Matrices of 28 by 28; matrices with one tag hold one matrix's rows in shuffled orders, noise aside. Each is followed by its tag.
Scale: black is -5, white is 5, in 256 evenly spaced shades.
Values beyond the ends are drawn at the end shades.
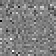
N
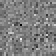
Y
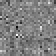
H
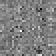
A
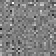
N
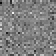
N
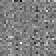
Y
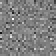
N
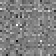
H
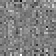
Y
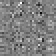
A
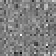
Y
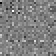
N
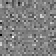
N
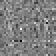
Y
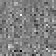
Y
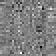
A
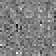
H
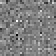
H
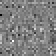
N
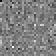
N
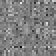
Y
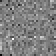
N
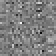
A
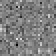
H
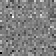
N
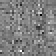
A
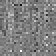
Y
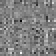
Y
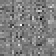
A
